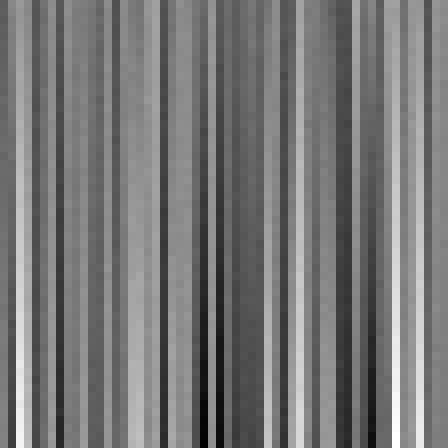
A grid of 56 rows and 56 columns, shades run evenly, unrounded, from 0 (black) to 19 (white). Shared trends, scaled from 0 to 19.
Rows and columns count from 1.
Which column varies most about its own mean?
47
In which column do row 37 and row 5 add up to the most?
50
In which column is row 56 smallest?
26
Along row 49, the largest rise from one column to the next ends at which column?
3
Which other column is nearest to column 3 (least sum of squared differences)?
53
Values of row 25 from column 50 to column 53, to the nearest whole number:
15 9 11 14
